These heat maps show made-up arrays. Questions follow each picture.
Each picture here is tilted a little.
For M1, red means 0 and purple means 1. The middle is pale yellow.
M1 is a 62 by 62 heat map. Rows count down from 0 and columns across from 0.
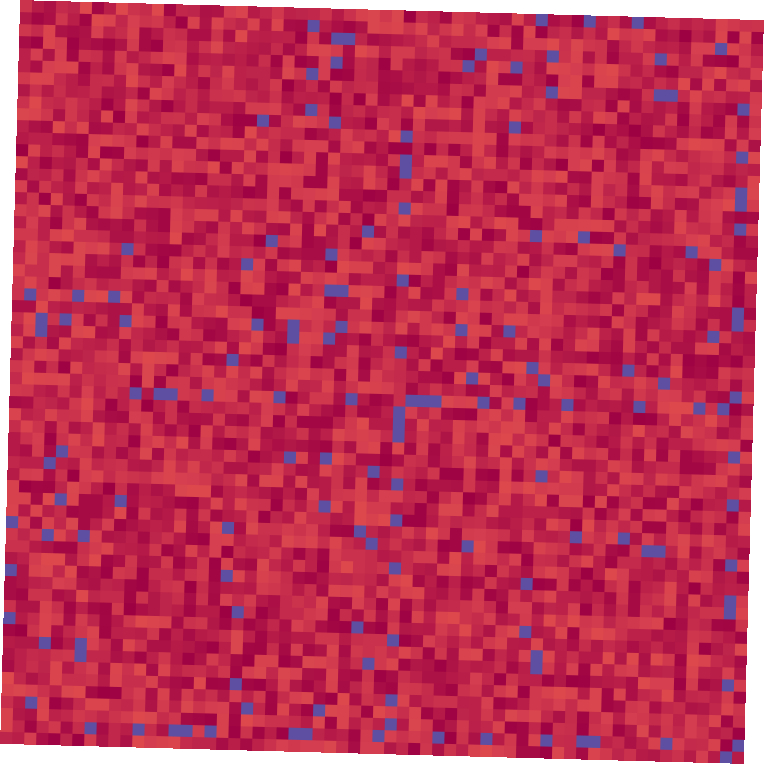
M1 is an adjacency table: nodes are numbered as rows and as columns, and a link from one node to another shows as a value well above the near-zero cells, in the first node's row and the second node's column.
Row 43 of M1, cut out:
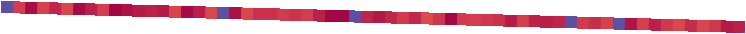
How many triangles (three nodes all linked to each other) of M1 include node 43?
5
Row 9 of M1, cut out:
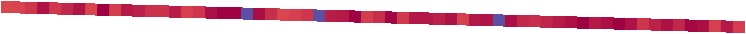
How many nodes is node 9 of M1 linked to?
3
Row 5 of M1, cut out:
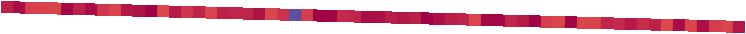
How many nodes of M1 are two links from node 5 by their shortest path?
3
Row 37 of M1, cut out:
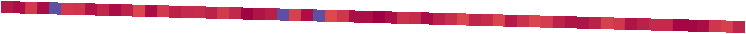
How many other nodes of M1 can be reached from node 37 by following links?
9
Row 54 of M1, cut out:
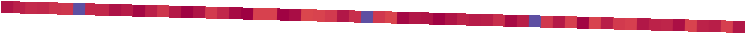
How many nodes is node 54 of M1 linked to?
3
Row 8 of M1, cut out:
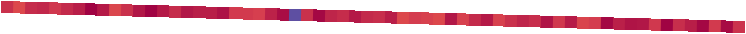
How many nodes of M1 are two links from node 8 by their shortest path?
3
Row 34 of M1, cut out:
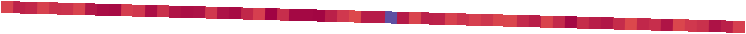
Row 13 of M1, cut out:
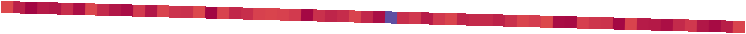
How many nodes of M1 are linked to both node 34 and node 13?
1
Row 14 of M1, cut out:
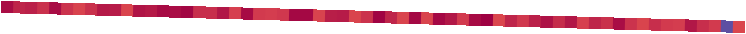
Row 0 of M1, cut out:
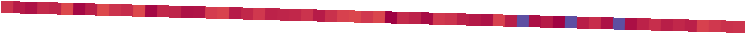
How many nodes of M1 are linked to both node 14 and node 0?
0
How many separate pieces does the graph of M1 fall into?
6
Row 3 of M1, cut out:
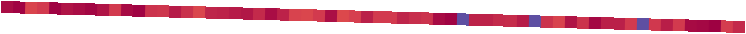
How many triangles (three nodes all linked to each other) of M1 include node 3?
2
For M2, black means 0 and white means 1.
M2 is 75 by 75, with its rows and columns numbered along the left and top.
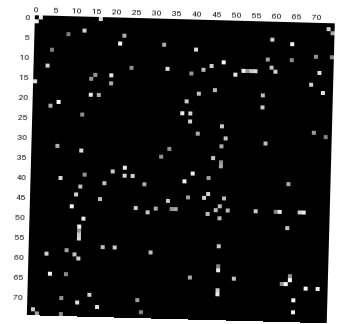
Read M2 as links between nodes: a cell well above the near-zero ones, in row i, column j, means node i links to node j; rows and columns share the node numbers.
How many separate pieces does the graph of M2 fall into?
5
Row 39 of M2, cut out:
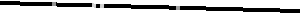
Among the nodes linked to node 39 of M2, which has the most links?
node 44
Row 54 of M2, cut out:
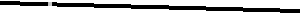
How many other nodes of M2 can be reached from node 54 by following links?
10
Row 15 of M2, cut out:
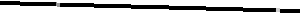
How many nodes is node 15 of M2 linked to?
2
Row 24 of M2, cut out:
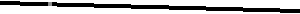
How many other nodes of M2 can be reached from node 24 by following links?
10
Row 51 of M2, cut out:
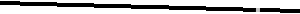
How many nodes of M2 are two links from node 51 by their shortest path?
4
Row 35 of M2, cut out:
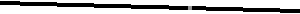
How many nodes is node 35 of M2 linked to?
1
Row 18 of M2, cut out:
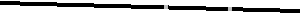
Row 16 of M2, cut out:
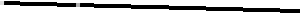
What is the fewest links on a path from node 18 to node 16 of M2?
6
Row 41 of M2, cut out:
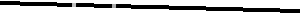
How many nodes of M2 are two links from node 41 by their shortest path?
2
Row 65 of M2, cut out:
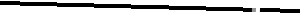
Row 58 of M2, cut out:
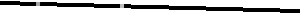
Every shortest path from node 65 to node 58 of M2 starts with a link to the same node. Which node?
node 64
